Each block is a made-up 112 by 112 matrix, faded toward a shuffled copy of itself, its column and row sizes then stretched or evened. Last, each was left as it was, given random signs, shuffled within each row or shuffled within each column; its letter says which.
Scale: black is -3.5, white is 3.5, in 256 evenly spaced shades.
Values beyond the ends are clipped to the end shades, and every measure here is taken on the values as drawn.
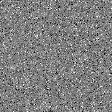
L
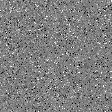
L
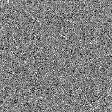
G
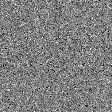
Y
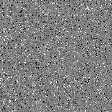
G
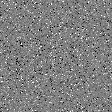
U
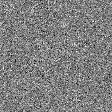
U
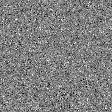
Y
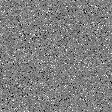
Y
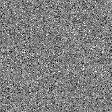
G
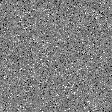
U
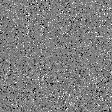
L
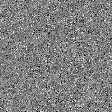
G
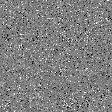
L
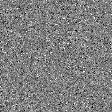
L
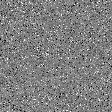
Y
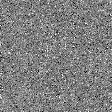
L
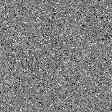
Y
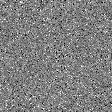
Y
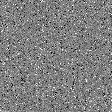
U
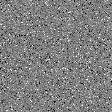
G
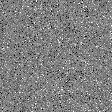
U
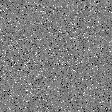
Y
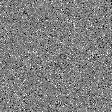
U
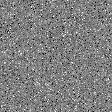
U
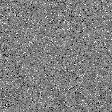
G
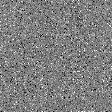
L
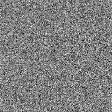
G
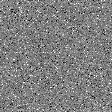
Y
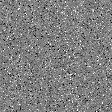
U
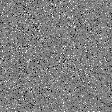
G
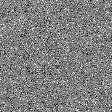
U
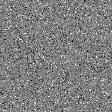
Y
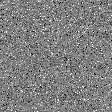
Y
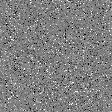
U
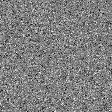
Y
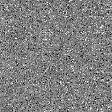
G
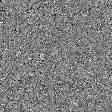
L
